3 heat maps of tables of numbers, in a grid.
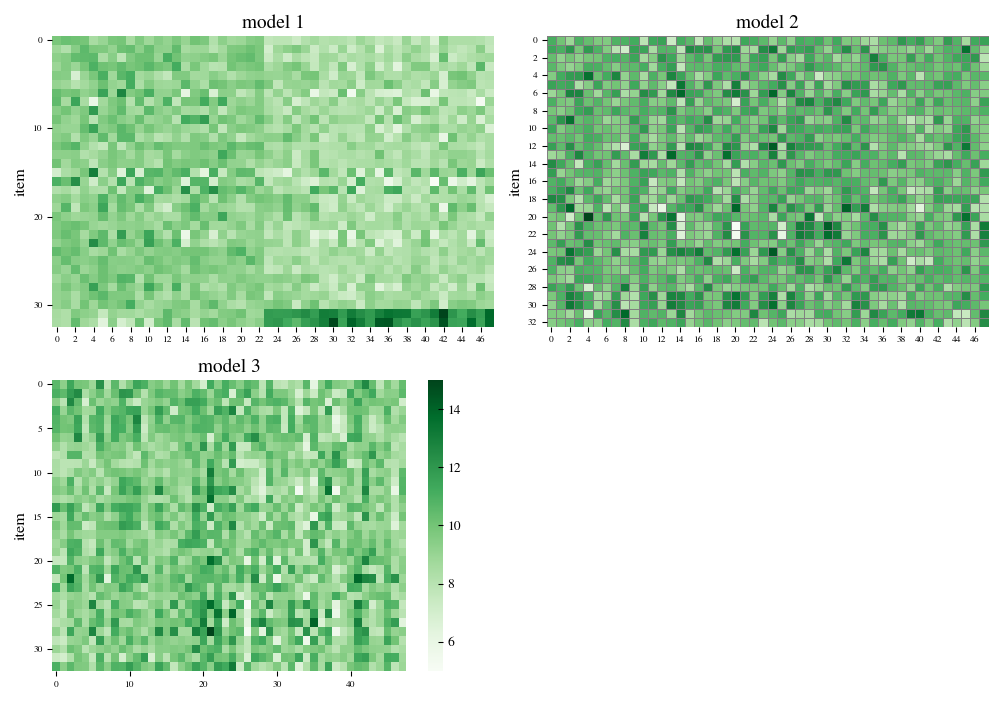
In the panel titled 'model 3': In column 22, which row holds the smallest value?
19
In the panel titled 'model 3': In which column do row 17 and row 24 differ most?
34
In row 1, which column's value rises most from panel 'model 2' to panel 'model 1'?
8
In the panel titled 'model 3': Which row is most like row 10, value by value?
13
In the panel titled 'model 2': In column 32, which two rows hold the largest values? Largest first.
19, 25
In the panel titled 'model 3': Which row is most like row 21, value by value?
4
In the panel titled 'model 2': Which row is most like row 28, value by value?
32
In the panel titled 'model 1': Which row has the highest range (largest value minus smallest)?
32
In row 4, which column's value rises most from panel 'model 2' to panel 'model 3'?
29
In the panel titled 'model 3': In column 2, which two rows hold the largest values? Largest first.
22, 2
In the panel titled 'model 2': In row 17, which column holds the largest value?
2
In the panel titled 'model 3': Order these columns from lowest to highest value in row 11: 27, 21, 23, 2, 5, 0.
27, 5, 0, 23, 2, 21
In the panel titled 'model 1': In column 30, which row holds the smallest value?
22
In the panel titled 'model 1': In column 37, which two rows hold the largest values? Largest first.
31, 32
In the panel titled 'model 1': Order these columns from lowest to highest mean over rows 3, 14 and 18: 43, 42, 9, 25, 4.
42, 43, 4, 25, 9
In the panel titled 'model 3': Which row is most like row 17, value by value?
30
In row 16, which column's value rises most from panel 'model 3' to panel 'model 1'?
33
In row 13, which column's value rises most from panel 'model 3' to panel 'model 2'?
13
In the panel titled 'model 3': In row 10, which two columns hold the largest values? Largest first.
21, 42
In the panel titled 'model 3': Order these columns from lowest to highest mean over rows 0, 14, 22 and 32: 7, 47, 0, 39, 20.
7, 39, 47, 20, 0
